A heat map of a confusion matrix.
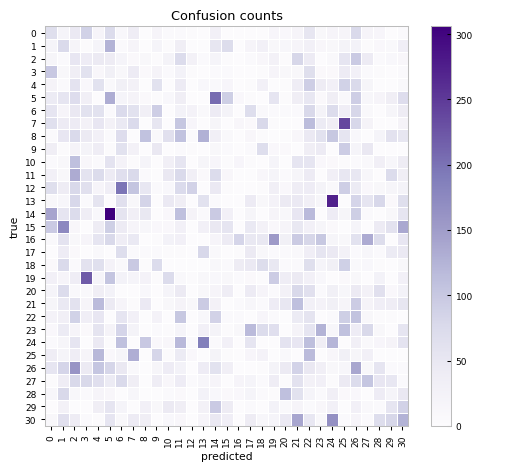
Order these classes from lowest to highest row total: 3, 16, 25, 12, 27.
3, 25, 27, 12, 16
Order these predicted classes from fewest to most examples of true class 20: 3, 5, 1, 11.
3, 5, 11, 1
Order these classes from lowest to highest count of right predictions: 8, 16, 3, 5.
3, 16, 8, 5
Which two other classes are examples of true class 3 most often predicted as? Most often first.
0, 22
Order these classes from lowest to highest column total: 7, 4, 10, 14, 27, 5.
10, 27, 7, 14, 4, 5
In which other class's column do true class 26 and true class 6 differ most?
2
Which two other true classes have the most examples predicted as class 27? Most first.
16, 23
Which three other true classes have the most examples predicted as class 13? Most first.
24, 8, 21
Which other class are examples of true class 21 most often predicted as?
4
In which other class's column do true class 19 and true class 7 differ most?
25
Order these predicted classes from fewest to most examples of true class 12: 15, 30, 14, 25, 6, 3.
15, 30, 14, 3, 25, 6
